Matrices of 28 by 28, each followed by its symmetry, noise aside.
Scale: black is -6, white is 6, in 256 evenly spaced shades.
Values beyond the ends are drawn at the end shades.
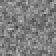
no symmetry.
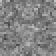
mirrored left to right.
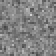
same after a half turn.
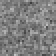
no symmetry.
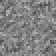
same after a half turn.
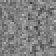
mirrored top to bottom.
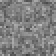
mirrored left to right.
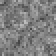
symmetric.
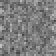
mirrored top to bottom.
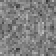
mirrored top to bottom.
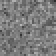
symmetric across the other diagonal.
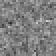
no symmetry.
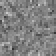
no symmetry.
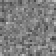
symmetric.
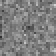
mirrored top to bottom.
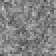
no symmetry.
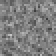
antisymmetric.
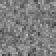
same after a half turn.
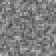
same after a half turn.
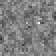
same after a half turn.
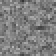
mirrored top to bottom.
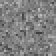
symmetric across the other diagonal.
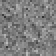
antisymmetric.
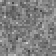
symmetric.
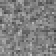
antisymmetric.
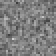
same after a half turn.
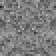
mirrored left to right.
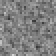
symmetric across the other diagonal.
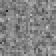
mirrored top to bottom.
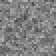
no symmetry.
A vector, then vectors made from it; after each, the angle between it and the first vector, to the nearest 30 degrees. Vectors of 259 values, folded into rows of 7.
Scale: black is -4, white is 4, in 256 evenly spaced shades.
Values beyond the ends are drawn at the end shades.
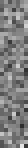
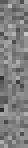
90 degrees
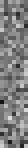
150 degrees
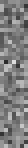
150 degrees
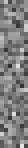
30 degrees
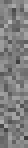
60 degrees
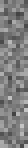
150 degrees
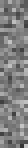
150 degrees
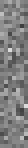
90 degrees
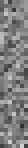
30 degrees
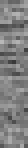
60 degrees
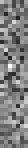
120 degrees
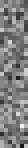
150 degrees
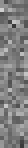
120 degrees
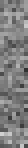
30 degrees
